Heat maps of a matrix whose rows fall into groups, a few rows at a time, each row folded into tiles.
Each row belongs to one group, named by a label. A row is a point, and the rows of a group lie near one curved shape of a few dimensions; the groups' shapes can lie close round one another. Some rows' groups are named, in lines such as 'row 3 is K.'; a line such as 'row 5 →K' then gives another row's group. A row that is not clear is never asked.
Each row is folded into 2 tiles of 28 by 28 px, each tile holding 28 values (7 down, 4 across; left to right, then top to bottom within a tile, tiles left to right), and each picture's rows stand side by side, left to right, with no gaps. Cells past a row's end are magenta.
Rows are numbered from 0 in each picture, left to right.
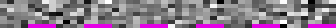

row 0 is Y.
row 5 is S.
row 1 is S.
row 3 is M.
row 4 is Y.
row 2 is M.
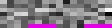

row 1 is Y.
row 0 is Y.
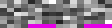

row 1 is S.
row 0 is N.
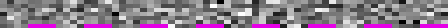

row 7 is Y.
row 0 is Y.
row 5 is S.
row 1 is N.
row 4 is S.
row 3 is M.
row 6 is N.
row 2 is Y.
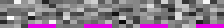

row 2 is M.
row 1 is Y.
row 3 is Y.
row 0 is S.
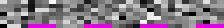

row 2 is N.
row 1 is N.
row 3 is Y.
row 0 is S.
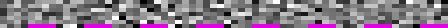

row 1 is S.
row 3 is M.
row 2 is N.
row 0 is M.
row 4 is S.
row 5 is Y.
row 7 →M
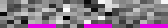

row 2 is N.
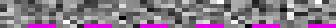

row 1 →N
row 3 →N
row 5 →Y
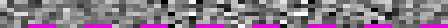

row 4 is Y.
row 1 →Y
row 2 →M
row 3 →S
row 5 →S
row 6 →Y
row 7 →M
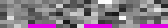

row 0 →Y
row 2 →Y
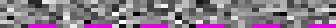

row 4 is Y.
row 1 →Y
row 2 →M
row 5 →Y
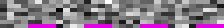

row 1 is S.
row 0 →Y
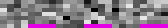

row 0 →M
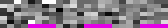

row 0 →N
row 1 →M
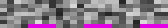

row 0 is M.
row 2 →Y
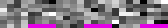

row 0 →M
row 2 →S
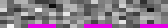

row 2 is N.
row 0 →M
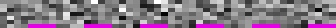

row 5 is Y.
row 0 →M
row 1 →Y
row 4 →M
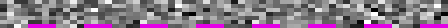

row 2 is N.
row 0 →Y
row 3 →Y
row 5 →N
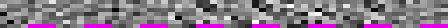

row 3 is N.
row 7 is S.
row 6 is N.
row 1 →M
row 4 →N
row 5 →Y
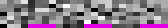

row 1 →Y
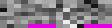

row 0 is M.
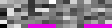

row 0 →S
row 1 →S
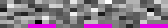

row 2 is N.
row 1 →N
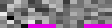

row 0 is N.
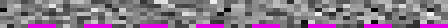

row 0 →M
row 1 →M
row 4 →M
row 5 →Y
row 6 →Y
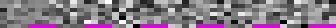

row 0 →M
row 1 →N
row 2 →N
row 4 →S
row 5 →M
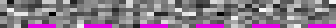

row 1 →M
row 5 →S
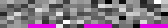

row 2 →Y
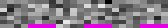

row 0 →M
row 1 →M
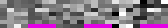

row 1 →Y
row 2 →S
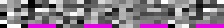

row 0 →S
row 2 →S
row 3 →S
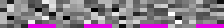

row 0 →Y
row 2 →M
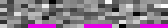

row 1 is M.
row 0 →M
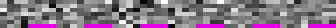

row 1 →S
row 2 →N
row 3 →S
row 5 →M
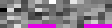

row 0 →S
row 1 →M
